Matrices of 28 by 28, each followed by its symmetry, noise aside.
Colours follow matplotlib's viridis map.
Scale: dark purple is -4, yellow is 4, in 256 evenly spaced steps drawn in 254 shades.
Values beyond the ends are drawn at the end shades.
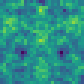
mirrored left to right.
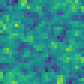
same after a half turn.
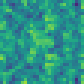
mirrored top to bottom.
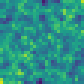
same after a half turn.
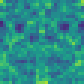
mirrored left to right.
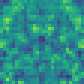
mirrored left to right.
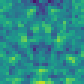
mirrored left to right.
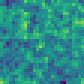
no symmetry.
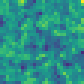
no symmetry.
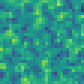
same after a half turn.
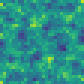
same after a half turn.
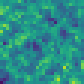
symmetric across the other diagonal.
